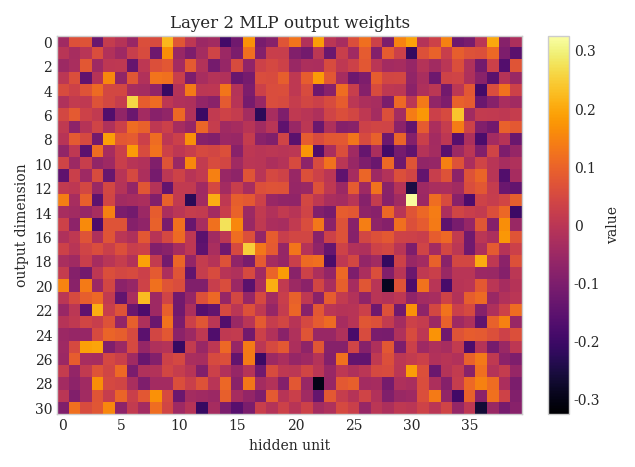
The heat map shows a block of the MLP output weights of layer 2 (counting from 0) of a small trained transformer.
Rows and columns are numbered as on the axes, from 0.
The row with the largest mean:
16
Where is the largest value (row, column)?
13, 30
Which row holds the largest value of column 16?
17
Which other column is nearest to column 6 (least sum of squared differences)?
21
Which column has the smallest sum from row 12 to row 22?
11
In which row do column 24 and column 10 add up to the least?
25
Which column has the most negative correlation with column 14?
33
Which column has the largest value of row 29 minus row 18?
23
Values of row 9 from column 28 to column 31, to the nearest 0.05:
-0.2 -0.1 -0.15 0
